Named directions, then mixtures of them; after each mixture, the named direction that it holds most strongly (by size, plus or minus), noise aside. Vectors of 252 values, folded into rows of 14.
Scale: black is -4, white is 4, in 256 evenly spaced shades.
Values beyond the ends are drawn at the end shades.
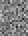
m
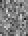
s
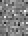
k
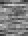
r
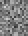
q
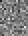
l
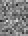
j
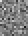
l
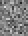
q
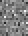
k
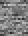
r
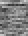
r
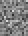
j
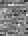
r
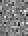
k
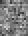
s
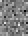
k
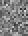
q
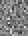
l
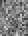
s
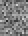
j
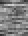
r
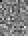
l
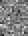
l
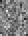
s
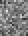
s
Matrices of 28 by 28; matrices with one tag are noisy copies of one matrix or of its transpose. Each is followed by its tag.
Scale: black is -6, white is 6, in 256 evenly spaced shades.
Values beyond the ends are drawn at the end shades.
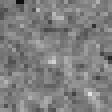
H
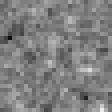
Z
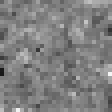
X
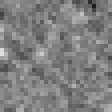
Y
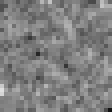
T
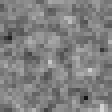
Z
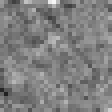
Y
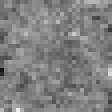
X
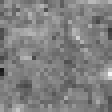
X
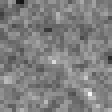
H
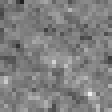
H
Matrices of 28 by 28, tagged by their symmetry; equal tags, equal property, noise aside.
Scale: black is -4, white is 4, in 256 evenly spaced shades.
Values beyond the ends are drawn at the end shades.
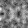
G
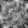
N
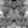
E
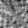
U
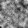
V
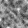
V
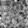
U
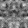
E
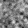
U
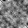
V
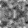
G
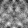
E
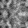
G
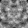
E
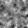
U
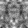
E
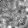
N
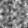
G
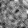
V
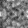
G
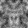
E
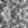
G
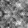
G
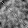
N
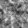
U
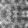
G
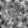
U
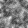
V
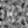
G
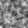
V
